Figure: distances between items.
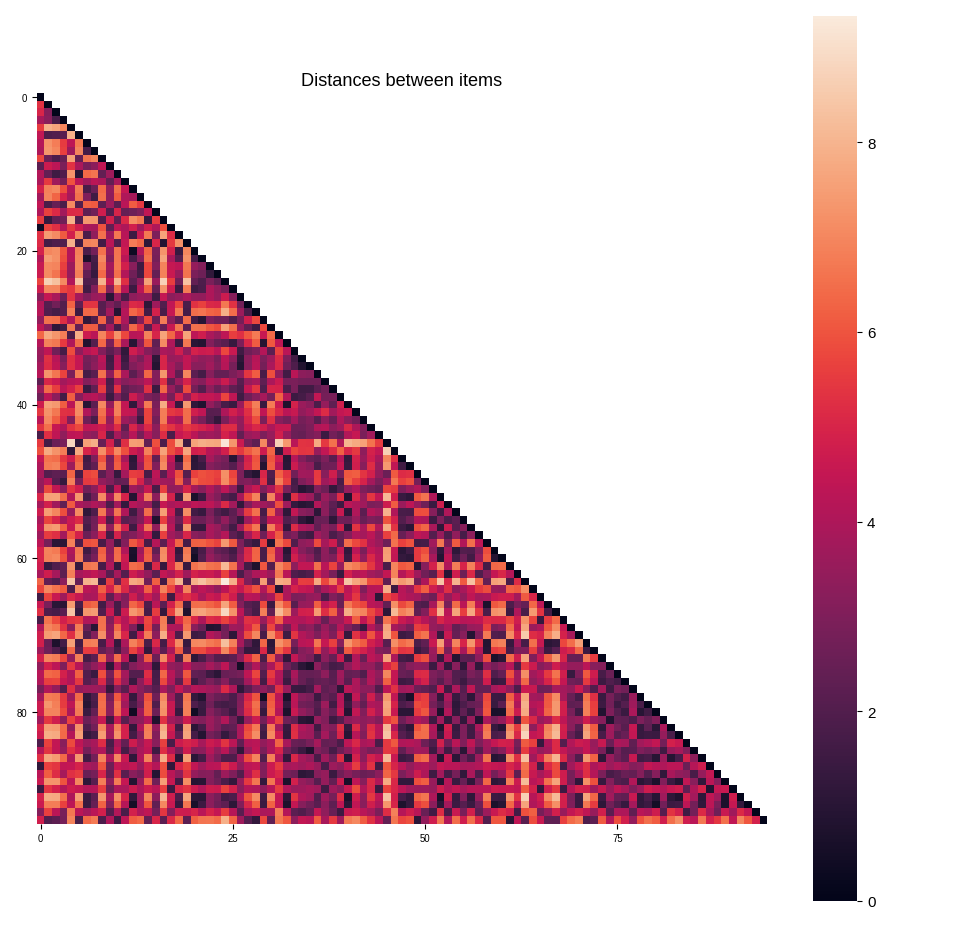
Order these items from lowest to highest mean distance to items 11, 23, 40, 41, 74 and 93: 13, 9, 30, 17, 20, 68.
9, 13, 20, 17, 68, 30
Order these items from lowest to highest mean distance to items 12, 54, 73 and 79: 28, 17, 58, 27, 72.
17, 27, 72, 58, 28
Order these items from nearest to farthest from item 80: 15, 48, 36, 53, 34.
48, 36, 15, 34, 53
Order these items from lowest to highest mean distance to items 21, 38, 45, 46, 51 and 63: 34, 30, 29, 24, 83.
34, 29, 30, 83, 24
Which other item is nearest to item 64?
31
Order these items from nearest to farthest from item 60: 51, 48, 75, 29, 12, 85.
12, 48, 29, 75, 85, 51
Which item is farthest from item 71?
24
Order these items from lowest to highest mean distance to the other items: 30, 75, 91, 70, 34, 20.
34, 75, 20, 91, 70, 30
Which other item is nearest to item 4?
46
